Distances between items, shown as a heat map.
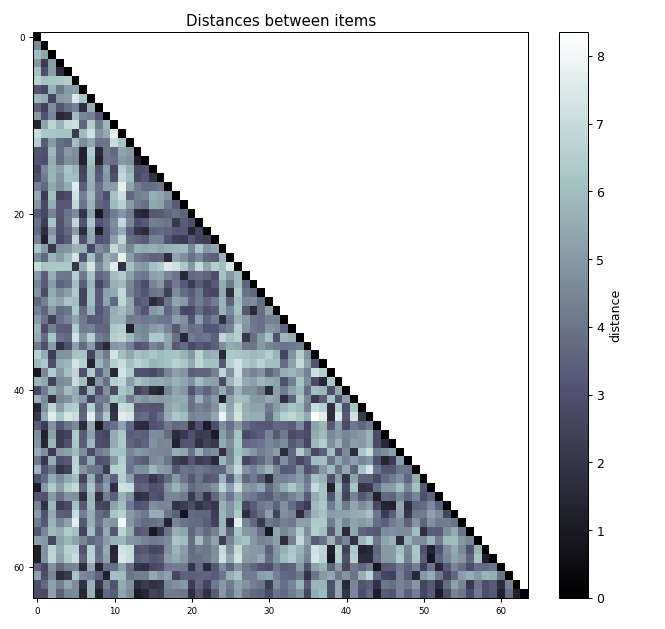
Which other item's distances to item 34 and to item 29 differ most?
25
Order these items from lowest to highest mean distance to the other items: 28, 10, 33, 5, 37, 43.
28, 33, 10, 43, 37, 5
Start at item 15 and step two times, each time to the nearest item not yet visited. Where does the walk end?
30
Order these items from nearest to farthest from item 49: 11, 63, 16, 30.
63, 16, 30, 11
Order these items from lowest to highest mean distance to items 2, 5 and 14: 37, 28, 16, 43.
28, 16, 37, 43
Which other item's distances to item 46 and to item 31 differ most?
18
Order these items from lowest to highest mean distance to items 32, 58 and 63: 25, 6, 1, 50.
6, 50, 1, 25
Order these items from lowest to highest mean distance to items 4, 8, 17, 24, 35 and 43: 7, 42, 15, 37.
15, 42, 7, 37
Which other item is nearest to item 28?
31
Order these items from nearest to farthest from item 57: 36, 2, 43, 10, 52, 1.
2, 36, 52, 1, 10, 43
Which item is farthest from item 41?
43
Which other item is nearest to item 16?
40
